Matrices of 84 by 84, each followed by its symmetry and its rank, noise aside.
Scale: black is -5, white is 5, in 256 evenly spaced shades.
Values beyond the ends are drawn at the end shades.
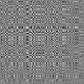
no symmetry, rank two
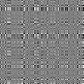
no symmetry, rank two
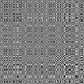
symmetric, rank two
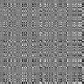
no symmetry, rank two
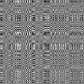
no symmetry, rank two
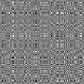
antisymmetric, rank two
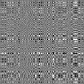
no symmetry, rank two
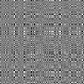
no symmetry, rank two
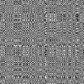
no symmetry, rank three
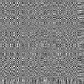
no symmetry, rank three
